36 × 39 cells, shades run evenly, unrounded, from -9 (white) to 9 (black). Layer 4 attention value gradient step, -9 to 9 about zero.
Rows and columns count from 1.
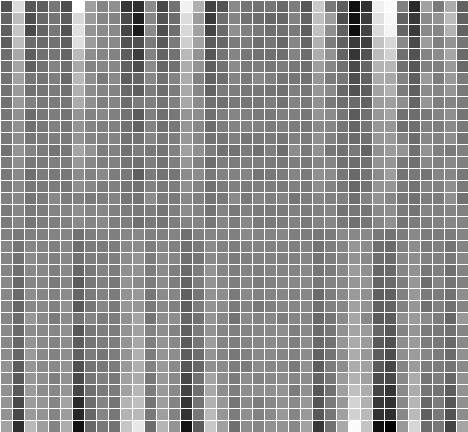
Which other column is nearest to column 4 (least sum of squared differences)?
26
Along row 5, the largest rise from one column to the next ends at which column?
34
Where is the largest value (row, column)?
36, 33
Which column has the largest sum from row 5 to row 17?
30
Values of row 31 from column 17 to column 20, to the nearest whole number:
2 -1 -1 0
